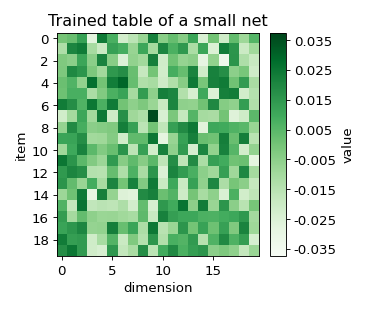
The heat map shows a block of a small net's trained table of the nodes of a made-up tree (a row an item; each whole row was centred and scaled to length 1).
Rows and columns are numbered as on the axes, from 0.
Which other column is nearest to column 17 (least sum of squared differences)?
8
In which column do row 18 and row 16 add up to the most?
0
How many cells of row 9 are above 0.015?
5
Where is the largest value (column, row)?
9, 7
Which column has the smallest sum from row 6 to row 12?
10
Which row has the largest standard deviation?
14
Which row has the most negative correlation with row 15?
13
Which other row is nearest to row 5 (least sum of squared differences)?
1
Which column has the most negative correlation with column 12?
4
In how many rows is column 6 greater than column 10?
10
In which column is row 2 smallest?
16
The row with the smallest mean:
2
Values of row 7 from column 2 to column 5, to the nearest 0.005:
0.01 -0.01 0.025 -0.02
